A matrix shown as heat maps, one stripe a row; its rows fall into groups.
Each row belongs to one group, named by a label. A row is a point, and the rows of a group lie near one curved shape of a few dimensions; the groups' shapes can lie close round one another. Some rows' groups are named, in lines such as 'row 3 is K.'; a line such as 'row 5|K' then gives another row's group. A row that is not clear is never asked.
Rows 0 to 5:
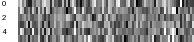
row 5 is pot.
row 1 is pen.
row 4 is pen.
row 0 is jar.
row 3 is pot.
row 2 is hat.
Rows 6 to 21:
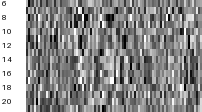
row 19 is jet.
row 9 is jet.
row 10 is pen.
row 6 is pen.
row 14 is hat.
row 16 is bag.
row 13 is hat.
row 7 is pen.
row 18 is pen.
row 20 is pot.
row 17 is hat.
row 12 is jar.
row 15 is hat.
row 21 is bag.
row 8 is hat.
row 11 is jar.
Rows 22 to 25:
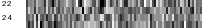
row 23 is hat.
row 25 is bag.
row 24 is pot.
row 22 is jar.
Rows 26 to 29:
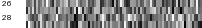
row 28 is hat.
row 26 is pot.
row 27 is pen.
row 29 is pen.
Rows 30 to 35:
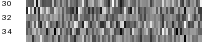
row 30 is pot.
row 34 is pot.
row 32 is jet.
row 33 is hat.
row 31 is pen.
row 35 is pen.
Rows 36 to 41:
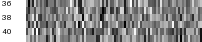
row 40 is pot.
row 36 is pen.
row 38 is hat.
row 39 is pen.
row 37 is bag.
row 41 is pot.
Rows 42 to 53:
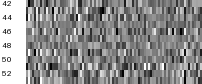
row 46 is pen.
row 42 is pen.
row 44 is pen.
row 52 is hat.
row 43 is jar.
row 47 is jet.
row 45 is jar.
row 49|pen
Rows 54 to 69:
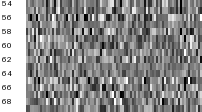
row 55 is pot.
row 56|jar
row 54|pot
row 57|jar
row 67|pot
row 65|jar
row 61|bag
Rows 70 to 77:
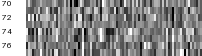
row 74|hat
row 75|hat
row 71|bag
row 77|pen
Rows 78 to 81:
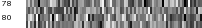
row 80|jar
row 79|bag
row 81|hat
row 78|jar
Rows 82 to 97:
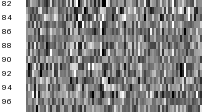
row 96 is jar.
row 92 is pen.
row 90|pen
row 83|hat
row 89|bag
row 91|pen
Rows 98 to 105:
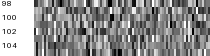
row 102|pen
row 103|pot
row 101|pot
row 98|jar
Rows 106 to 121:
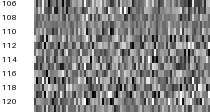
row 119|jar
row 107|bag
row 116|jar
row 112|pot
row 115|jar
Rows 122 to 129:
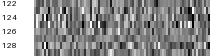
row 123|pen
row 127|jar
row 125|pen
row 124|jar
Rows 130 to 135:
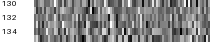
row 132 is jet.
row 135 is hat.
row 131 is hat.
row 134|bag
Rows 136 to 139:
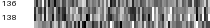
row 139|jet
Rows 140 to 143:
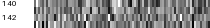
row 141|hat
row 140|hat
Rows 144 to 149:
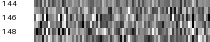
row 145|pot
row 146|jar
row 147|pen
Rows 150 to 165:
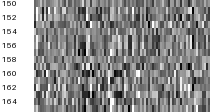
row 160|hat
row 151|pen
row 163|hat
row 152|pen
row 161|bag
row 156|hat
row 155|hat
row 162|pen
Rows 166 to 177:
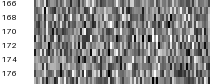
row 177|jet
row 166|jar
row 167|pot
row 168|pot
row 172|bag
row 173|hat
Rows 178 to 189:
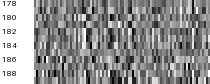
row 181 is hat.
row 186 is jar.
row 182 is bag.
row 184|hat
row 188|pen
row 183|bag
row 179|hat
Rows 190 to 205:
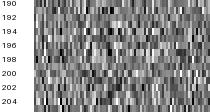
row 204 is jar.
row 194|jar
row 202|pot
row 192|pen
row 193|hat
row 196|hat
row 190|jar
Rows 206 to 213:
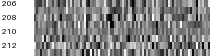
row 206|jar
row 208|jar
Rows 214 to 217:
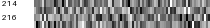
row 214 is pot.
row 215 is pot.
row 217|pen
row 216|pot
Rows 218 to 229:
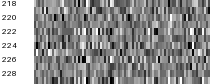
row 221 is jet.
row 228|jar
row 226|bag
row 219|pot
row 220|pot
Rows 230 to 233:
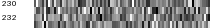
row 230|pen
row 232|pot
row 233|pot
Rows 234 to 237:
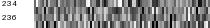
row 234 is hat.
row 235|pot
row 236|pot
